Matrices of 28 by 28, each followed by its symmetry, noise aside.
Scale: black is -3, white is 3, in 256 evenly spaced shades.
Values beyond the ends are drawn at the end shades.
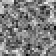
symmetric.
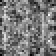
mirrored top to bottom.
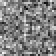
mirrored top to bottom.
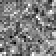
symmetric.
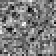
symmetric.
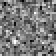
symmetric across the other diagonal.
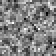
symmetric across the other diagonal.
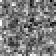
symmetric across the other diagonal.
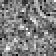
symmetric across the other diagonal.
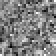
symmetric.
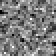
same after a half turn.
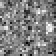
mirrored top to bottom.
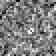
symmetric.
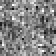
same after a half turn.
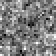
symmetric across the other diagonal.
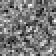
symmetric.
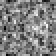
mirrored top to bottom.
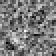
symmetric across the other diagonal.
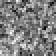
symmetric across the other diagonal.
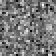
mirrored top to bottom.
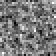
same after a half turn.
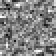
same after a half turn.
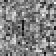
mirrored top to bottom.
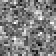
same after a half turn.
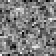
same after a half turn.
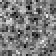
symmetric.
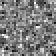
symmetric.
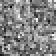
symmetric across the other diagonal.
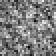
symmetric across the other diagonal.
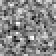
symmetric across the other diagonal.
